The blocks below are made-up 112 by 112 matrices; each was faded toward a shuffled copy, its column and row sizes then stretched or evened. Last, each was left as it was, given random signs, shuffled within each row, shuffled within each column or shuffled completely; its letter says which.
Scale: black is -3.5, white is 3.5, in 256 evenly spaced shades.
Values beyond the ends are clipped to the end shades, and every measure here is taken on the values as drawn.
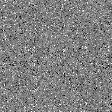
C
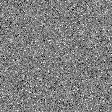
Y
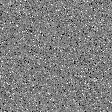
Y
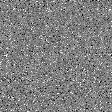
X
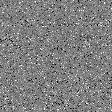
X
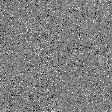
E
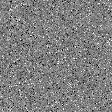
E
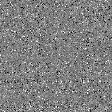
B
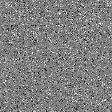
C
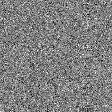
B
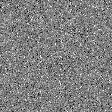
E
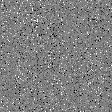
E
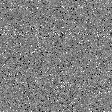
X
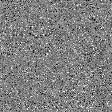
X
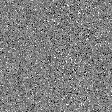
E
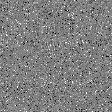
B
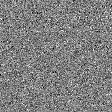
X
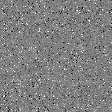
C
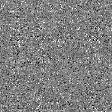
B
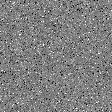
Y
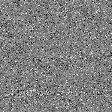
X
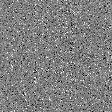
E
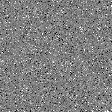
B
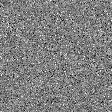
X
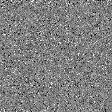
B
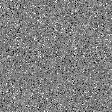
C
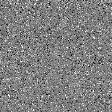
C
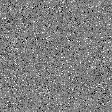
C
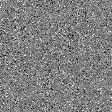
E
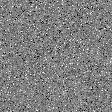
Y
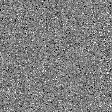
E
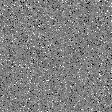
E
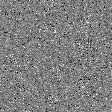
E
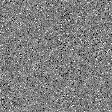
E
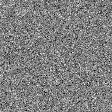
X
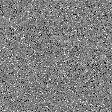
X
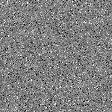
X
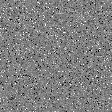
X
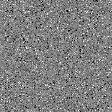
B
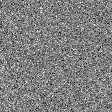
Y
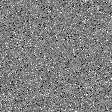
Y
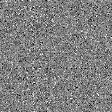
C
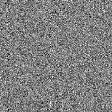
B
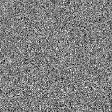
B
